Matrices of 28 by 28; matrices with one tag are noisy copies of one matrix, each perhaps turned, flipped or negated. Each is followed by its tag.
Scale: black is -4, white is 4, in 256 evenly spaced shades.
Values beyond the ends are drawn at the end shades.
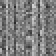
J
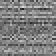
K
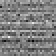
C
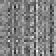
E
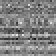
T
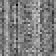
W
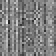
K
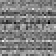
J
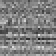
T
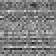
K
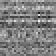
T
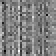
E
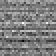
C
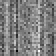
W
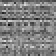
E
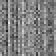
K
